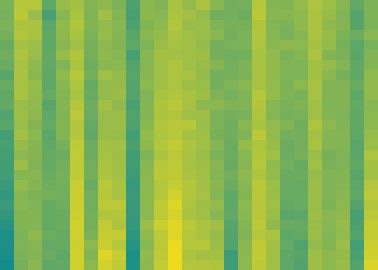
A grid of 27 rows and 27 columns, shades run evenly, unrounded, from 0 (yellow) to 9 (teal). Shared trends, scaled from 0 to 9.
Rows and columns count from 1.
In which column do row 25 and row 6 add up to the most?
10
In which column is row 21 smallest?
13
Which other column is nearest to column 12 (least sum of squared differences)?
14
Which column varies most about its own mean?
1
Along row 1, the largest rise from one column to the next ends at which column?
4
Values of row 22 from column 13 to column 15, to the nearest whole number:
1 3 3
